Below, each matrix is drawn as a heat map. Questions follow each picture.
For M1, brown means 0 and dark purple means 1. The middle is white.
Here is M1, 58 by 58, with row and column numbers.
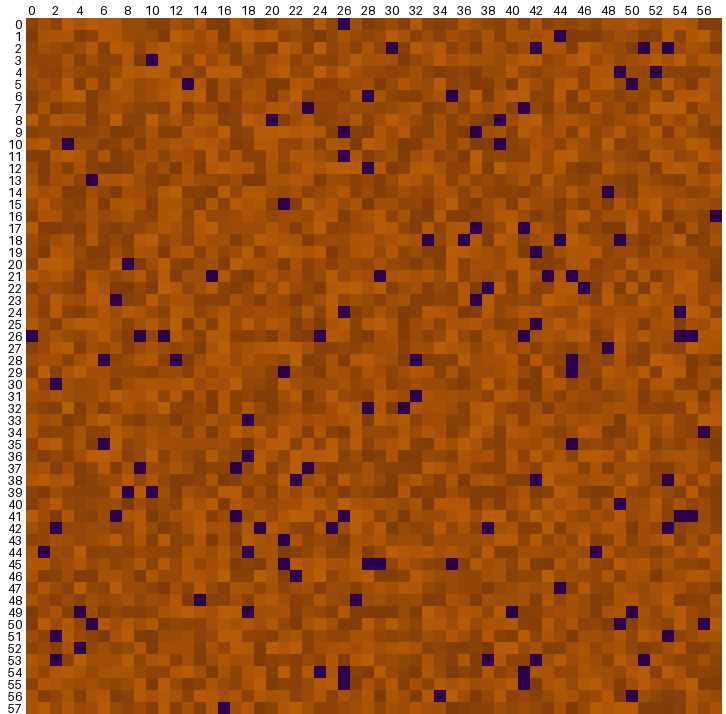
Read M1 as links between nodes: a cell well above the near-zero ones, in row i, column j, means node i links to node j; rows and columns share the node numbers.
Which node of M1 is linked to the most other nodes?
node 26
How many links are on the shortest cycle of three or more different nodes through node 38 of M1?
3
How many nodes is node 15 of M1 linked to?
1
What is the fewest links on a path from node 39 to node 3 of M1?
2
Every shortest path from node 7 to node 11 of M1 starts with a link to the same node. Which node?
node 41
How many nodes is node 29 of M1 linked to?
2
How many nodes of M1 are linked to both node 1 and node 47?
1
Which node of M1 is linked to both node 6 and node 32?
node 28
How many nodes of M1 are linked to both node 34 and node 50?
1
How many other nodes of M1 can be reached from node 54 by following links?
11
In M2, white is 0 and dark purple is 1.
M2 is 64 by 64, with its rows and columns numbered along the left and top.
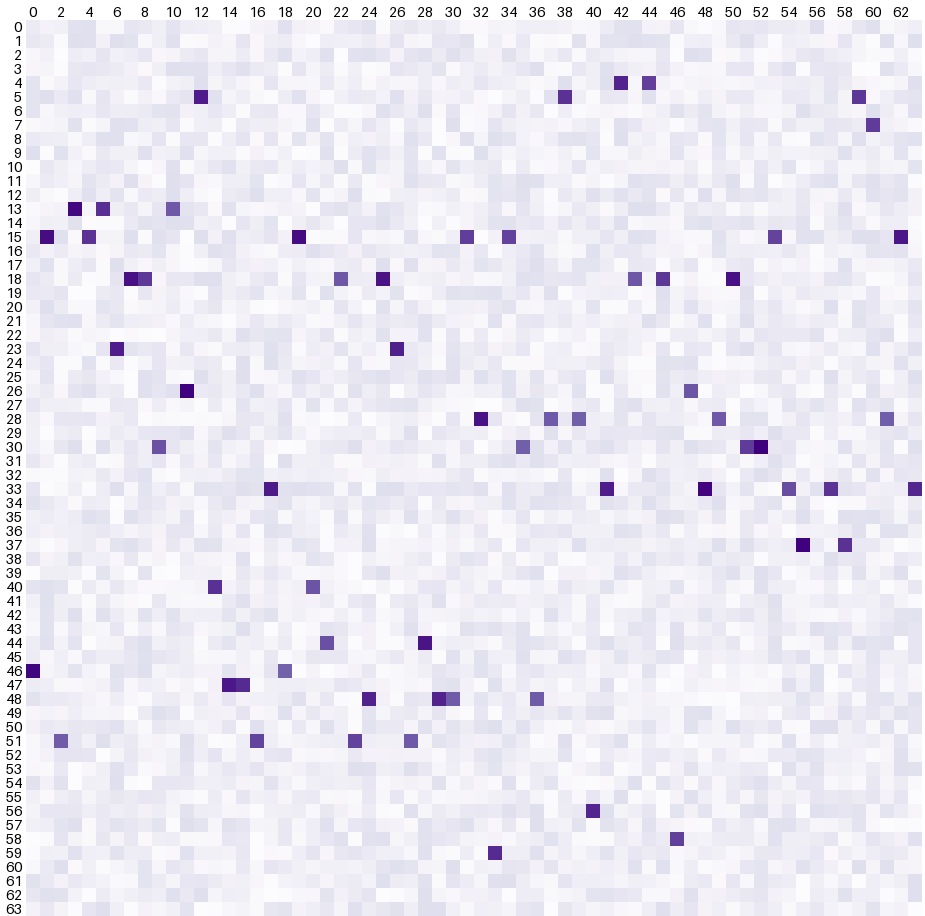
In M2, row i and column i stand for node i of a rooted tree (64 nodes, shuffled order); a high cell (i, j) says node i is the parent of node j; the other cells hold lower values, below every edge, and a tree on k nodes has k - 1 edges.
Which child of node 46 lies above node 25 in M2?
18
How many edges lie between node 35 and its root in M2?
8
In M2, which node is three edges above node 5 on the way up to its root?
56
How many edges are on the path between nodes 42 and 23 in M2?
5
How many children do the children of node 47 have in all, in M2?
7
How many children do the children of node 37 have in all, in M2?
1
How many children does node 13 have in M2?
3
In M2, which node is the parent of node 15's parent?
26
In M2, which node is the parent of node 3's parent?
40
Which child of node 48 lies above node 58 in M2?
30
